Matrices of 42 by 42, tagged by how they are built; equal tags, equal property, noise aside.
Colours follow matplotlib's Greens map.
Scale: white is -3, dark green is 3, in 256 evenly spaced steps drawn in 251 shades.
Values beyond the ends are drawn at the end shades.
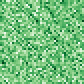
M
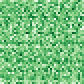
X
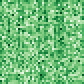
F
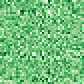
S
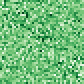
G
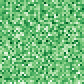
X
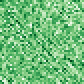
M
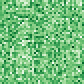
F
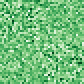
G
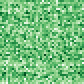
F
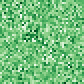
G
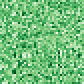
S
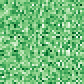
S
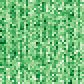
F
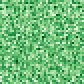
X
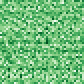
X
